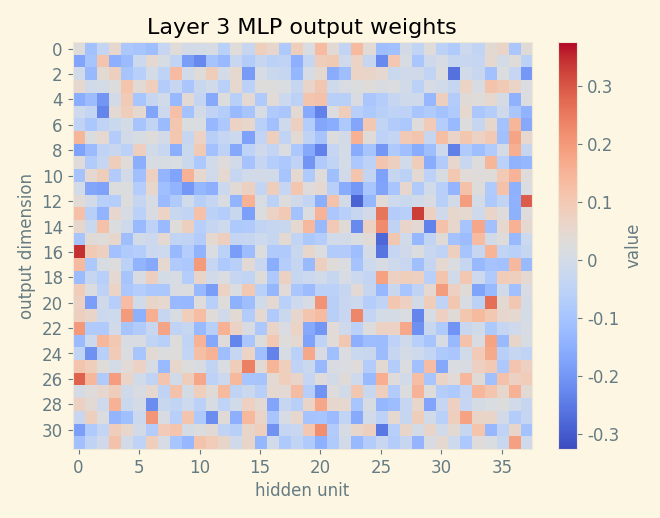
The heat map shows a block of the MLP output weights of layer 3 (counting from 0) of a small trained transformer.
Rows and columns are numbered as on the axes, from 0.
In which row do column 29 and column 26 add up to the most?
20
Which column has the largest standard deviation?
25
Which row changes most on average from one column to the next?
14
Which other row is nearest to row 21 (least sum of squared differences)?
3
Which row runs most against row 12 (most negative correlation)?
2
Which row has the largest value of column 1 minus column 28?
21
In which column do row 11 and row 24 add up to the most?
19
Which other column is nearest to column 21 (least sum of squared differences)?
22
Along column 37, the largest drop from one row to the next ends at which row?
13
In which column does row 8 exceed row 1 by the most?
10
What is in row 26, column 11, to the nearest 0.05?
-0.05
